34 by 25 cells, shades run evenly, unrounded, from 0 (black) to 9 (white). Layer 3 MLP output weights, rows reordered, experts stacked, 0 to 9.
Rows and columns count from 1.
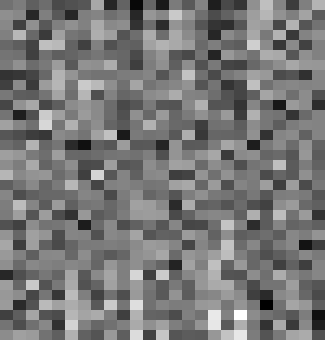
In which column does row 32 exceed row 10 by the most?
19
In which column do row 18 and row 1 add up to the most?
8
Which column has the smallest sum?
25
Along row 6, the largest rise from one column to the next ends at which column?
18
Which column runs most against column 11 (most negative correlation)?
21
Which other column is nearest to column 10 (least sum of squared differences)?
16
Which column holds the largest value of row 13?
4
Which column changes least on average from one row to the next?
10
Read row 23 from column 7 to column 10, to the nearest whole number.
1 4 5 3
